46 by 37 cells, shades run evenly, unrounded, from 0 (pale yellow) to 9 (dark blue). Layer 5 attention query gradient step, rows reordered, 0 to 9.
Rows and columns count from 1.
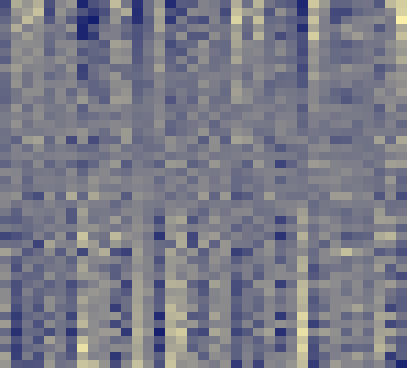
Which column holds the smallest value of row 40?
28
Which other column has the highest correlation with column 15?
2
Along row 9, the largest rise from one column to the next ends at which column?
8
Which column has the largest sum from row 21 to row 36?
15
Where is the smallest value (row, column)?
3, 37
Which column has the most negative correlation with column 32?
6
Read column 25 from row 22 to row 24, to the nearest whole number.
5 5 5
